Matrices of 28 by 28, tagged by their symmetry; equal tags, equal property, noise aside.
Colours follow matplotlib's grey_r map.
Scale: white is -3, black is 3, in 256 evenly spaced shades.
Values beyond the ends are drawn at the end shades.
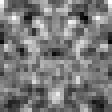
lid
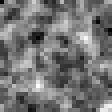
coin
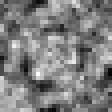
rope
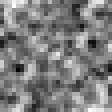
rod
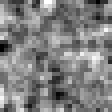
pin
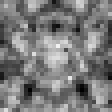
lid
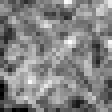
rope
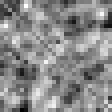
coin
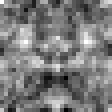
lid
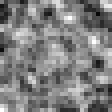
rope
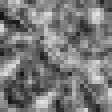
rope
